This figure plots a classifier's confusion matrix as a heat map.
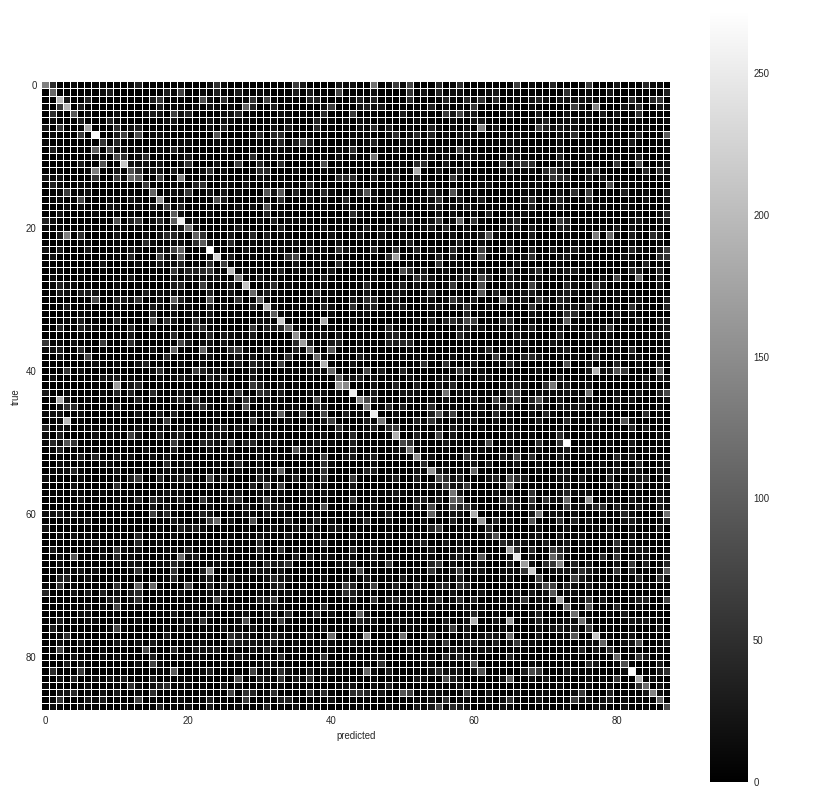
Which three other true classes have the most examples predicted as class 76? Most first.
58, 43, 73
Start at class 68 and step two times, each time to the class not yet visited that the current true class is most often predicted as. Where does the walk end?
19
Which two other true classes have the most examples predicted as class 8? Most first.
11, 36
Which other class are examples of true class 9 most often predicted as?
7
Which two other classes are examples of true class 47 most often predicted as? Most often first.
3, 81
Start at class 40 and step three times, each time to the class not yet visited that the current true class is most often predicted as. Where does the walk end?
28
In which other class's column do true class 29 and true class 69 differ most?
61
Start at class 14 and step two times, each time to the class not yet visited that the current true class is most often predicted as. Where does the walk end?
2
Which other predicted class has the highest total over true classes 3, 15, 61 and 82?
45
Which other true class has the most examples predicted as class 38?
44
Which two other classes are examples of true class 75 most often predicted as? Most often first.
60, 65
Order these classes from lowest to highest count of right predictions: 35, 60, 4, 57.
4, 57, 35, 60
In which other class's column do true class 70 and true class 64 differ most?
15
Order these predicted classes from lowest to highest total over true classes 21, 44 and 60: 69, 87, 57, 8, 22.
8, 57, 22, 87, 69
